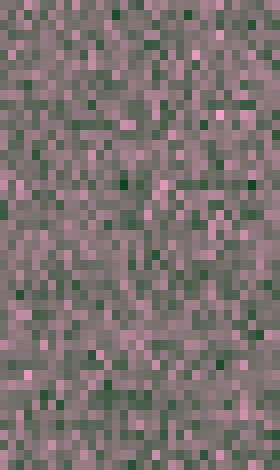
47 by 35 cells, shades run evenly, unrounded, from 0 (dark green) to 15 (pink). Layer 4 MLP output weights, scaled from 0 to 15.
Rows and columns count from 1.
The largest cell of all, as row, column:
12, 28
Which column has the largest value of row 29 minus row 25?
21
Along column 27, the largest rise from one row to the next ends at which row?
23
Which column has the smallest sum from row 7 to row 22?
18
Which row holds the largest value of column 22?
14
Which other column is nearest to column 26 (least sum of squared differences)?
30
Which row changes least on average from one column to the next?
33
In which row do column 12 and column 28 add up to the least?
37
